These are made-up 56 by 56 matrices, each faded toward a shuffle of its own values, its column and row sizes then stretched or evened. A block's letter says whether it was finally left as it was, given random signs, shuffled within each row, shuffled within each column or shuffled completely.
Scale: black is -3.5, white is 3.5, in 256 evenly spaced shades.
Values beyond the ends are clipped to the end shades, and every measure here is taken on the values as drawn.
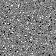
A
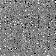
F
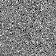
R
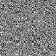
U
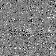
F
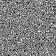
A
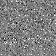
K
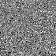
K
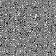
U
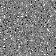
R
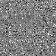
U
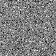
K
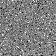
A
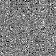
U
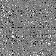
U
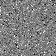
A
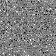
K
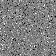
A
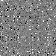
U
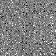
U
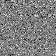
K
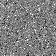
A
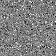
K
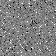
A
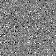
F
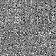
U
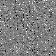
R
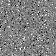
R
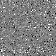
F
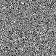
K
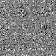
U
